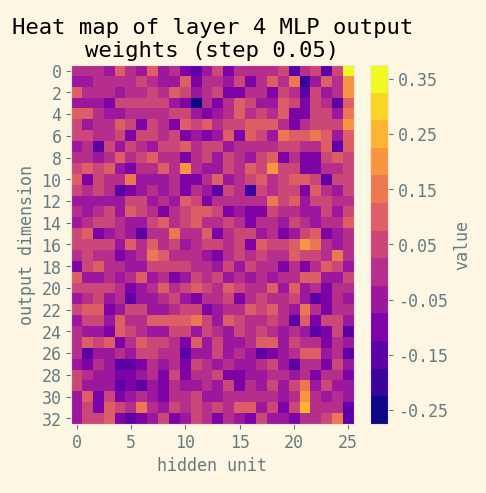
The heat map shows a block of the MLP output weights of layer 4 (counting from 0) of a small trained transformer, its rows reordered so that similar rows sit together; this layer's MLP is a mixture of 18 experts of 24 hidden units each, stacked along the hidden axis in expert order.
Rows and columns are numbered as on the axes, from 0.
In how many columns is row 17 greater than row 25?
12
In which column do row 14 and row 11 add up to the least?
16
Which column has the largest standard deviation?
25
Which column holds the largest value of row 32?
24
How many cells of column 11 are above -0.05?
22
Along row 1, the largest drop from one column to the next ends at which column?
21
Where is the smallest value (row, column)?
3, 11
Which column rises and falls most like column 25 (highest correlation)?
19
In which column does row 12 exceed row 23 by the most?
20
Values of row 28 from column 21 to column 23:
0 -0.1 0
